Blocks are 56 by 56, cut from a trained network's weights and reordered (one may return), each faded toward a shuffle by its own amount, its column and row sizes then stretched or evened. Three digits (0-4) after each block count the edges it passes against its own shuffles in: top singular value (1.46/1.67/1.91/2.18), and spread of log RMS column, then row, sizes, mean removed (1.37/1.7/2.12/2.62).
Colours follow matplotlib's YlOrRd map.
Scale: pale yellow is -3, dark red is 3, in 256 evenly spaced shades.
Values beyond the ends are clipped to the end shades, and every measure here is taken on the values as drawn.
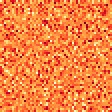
3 0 0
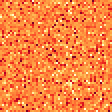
0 0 0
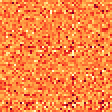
2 0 2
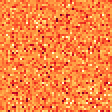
1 1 1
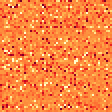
0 2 3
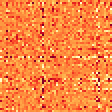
2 3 3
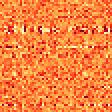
2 1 4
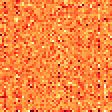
0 3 1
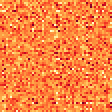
1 2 2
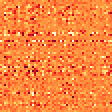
1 3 4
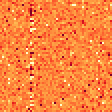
1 2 0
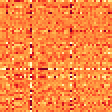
4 2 4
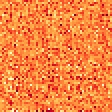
1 2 1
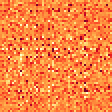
1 3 3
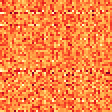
3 1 3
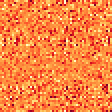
2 1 3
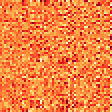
4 3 2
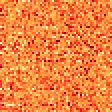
0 0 3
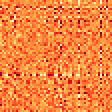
4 3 3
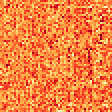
2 2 0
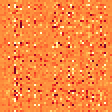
0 4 3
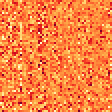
0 4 0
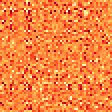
4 2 2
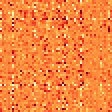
2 4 2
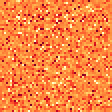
0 0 0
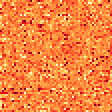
0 2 1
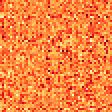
2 2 2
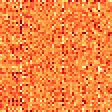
3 3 1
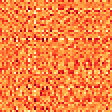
4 2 3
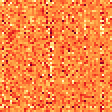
0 4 1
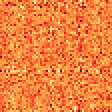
1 1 1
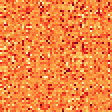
0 4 1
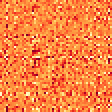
3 3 3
